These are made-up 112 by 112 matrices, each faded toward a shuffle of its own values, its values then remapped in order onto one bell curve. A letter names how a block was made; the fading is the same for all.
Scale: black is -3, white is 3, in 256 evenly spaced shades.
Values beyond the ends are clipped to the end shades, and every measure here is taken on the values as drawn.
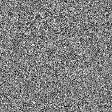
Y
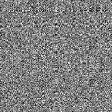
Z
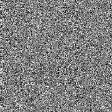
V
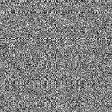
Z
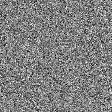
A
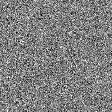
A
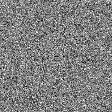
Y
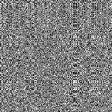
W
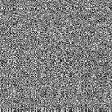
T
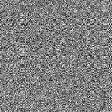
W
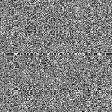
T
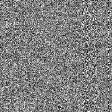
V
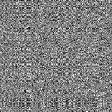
W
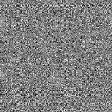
T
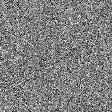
A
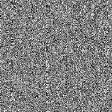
V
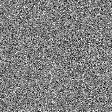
Y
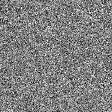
Y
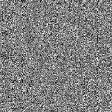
V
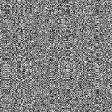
W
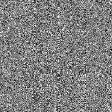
V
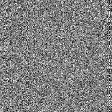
V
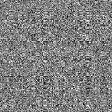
Z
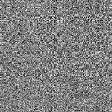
T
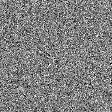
Y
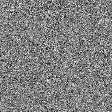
Y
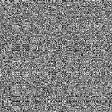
Z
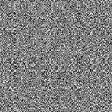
W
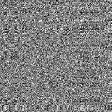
Z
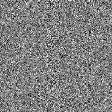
V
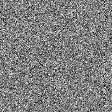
A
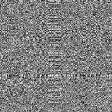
W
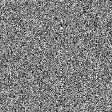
A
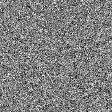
Y
